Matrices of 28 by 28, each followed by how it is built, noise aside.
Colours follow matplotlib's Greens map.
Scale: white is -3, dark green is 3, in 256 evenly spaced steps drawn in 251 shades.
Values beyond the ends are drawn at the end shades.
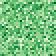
repeating columns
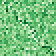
banded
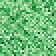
Toeplitz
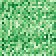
blocks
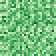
blocks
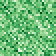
Toeplitz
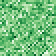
Hankel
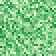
Toeplitz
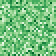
repeating columns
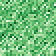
Hankel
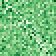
banded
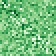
banded
